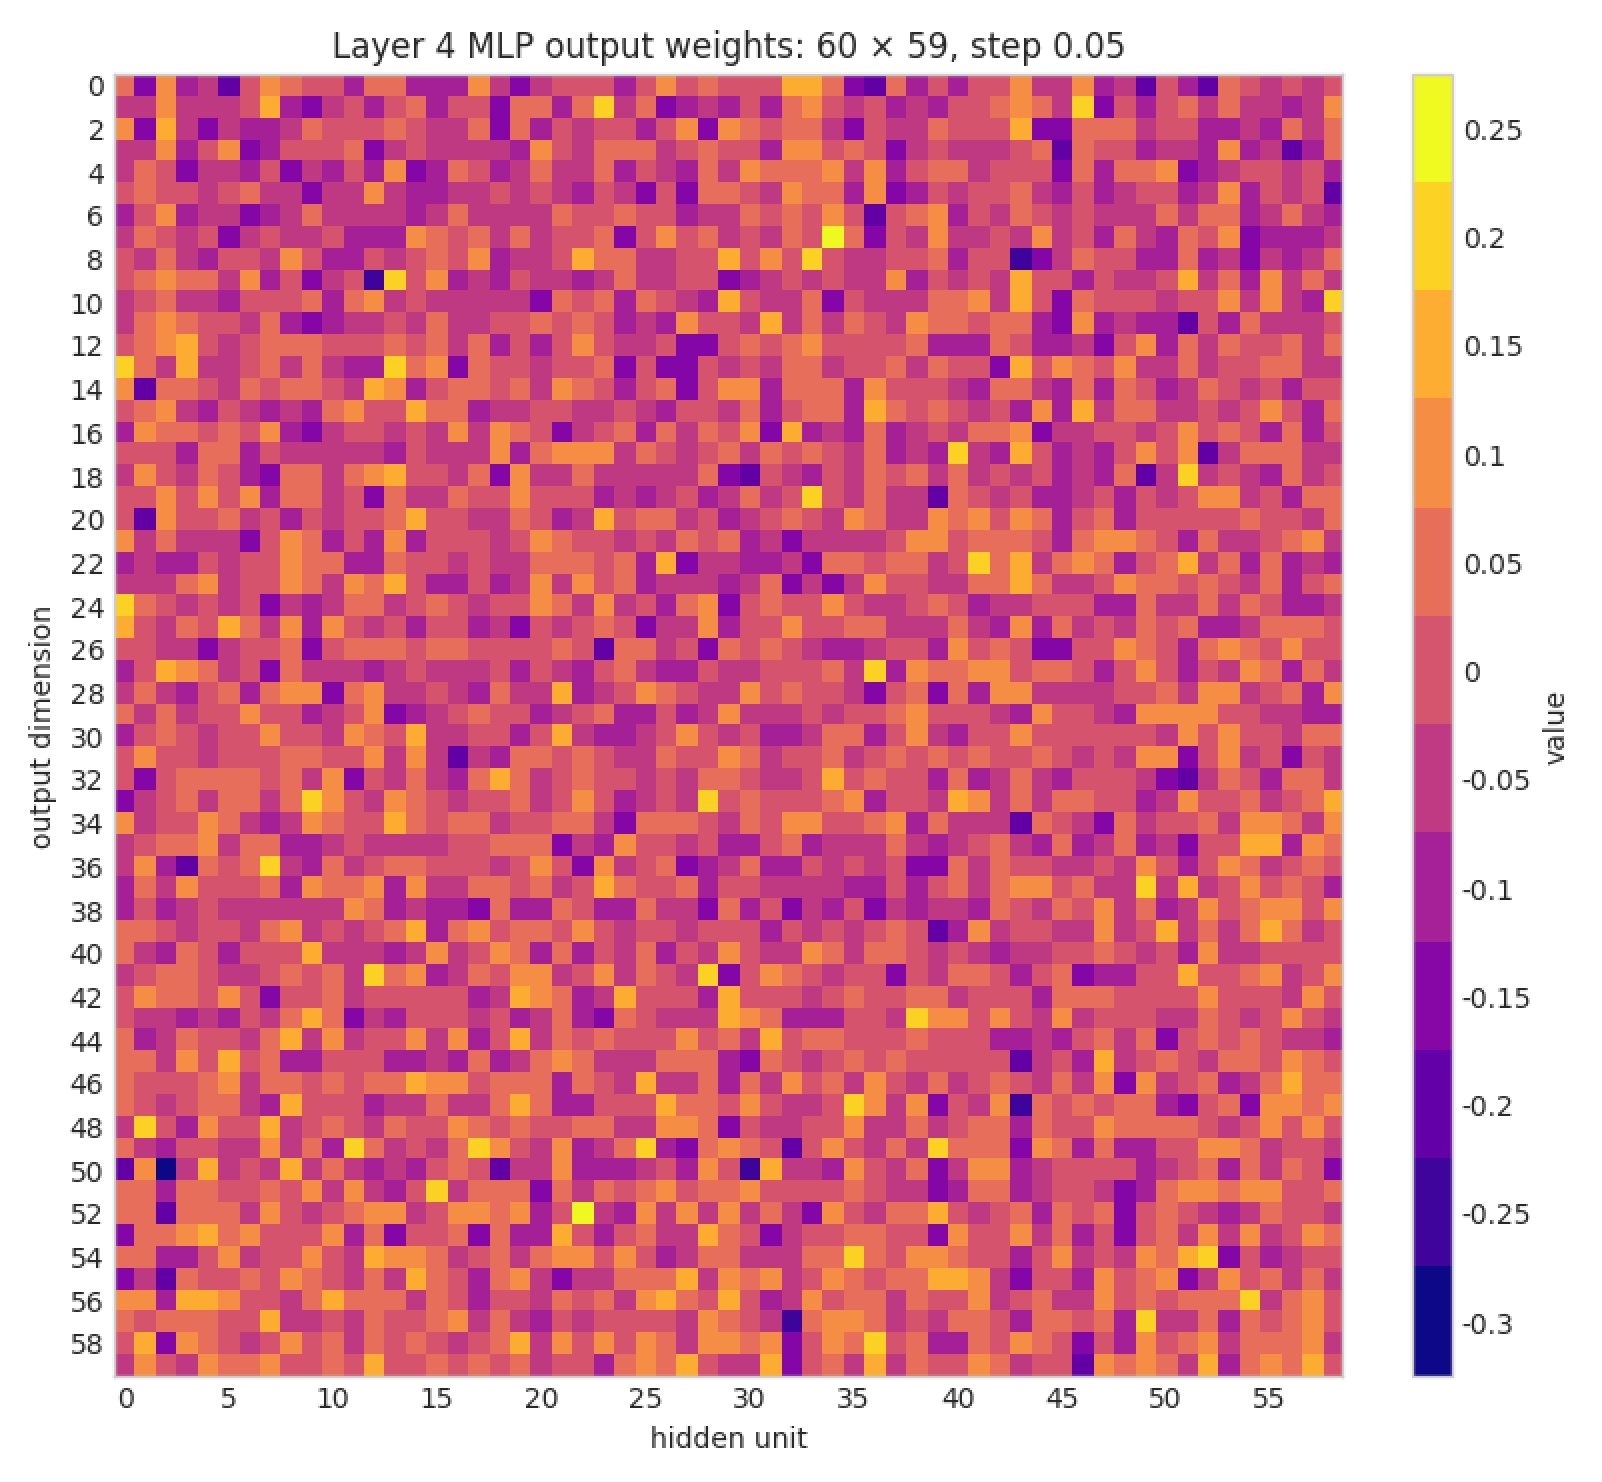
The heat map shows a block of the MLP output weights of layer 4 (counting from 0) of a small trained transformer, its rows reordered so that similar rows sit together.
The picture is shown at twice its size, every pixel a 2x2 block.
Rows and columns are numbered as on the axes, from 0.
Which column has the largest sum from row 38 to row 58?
52
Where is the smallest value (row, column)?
50, 2
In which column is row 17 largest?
40
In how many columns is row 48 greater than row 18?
27
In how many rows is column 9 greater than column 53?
22
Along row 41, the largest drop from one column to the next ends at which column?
29
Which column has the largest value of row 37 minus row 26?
23
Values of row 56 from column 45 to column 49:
-0.05 -0.05 0.1 0 0.05
